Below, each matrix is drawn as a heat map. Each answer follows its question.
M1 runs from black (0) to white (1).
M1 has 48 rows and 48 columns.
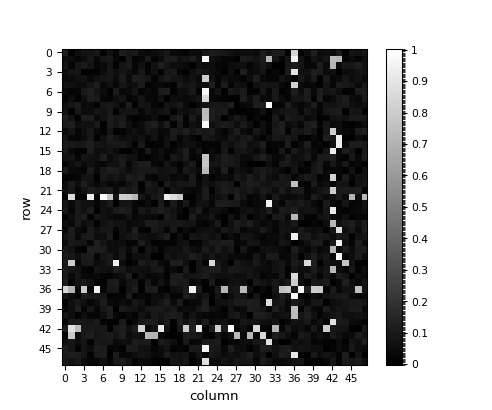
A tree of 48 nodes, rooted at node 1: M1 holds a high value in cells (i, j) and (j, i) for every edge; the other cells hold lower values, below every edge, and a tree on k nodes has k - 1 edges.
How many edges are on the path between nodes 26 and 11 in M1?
4
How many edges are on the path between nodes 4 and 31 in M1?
4
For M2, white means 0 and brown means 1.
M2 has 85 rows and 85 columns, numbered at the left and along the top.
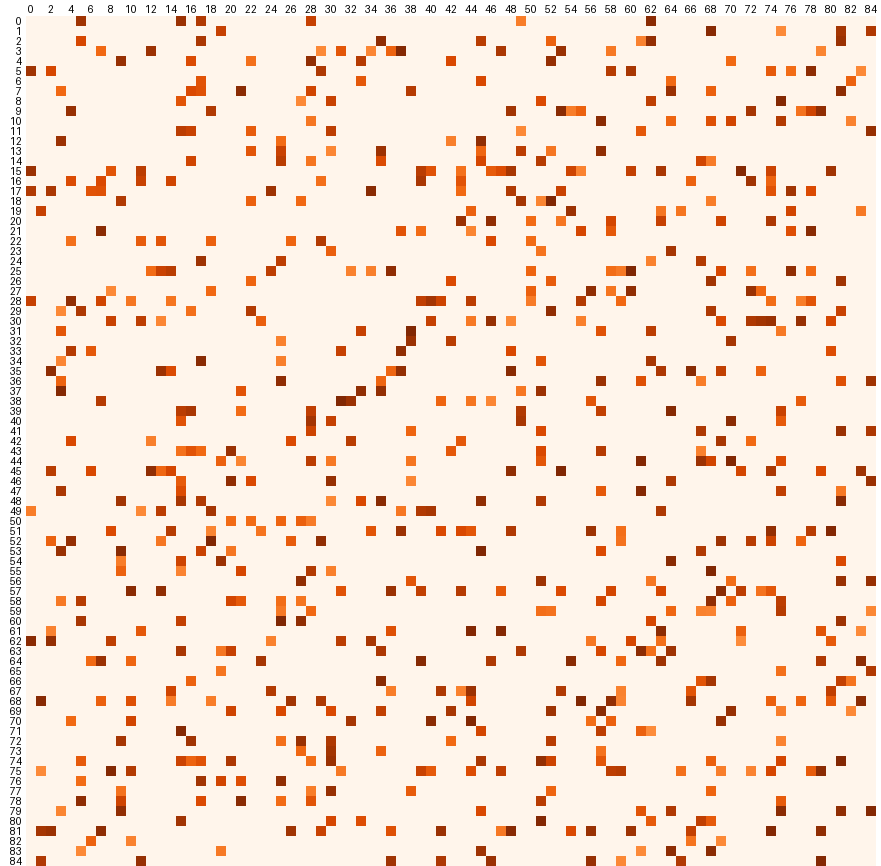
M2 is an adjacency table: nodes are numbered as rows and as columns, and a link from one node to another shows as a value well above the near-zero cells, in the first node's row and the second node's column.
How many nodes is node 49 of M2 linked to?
8
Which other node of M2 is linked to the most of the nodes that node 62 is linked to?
node 15
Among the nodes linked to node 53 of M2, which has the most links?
node 57
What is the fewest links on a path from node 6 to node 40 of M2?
4
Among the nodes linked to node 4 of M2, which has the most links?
node 28
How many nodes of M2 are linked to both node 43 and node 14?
3
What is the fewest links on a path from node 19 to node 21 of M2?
2
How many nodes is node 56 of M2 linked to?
7
